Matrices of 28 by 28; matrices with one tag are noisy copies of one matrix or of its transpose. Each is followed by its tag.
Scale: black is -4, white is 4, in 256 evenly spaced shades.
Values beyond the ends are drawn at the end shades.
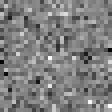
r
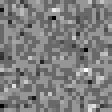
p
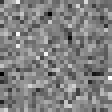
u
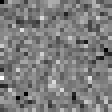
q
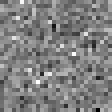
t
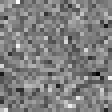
u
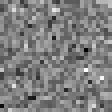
p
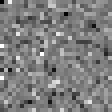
q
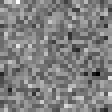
u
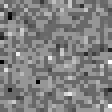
r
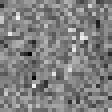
t
